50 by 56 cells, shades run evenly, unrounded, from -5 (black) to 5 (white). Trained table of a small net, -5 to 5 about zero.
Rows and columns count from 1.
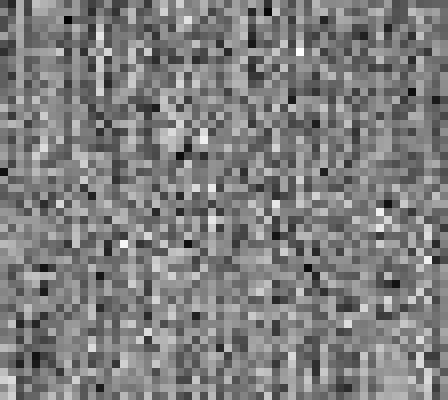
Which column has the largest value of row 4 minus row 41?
3
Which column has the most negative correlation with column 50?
43
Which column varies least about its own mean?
47
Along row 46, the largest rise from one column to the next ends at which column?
16
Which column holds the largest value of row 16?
23
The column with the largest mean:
17
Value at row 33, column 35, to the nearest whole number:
-2
